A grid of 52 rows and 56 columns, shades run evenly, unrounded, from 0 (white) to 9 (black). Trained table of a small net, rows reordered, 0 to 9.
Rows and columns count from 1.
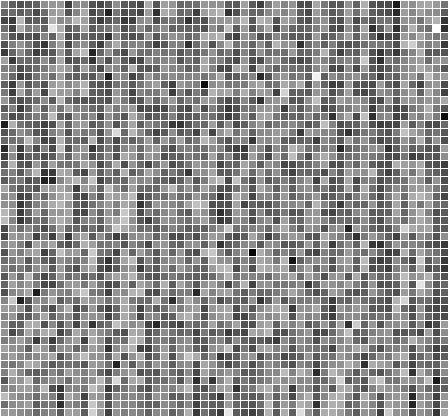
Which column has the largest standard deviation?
29
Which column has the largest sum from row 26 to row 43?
55
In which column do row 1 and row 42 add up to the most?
50
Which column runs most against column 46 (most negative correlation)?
48
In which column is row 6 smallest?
52
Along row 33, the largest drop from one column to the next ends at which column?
53
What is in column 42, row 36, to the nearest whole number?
4
